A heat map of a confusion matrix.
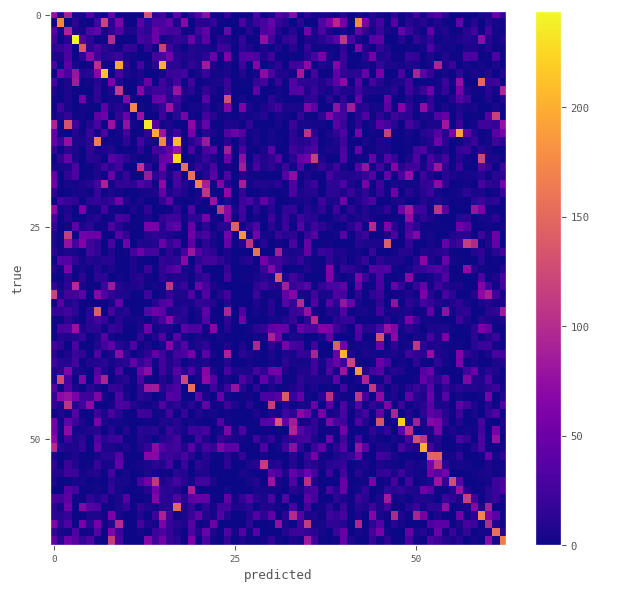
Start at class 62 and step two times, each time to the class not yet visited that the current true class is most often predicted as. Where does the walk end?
59
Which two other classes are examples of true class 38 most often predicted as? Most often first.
45, 30
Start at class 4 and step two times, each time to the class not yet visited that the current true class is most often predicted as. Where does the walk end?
17
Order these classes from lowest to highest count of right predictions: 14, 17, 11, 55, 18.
55, 18, 11, 14, 17
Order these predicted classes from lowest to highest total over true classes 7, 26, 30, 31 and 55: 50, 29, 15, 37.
37, 15, 29, 50
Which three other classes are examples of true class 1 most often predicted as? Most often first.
42, 7, 39
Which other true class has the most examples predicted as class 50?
39
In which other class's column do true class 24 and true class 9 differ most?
62
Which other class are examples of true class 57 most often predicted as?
46
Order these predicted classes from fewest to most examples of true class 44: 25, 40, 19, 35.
35, 40, 25, 19
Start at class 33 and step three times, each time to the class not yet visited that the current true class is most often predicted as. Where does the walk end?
2
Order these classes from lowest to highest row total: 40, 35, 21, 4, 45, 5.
21, 4, 5, 35, 40, 45
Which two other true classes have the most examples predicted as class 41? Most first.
11, 34
